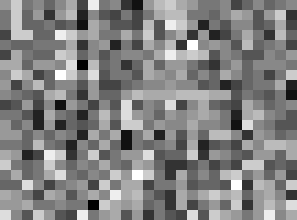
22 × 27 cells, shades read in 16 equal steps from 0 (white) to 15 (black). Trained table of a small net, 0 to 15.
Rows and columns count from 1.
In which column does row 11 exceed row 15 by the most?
4
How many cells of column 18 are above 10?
2
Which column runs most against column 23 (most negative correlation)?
22
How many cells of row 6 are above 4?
21
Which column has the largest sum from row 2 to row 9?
8
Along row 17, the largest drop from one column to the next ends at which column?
23
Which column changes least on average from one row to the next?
24
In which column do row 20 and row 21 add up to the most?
16
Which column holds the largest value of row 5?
11
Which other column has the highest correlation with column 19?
12
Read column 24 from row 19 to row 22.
4 6 6 6
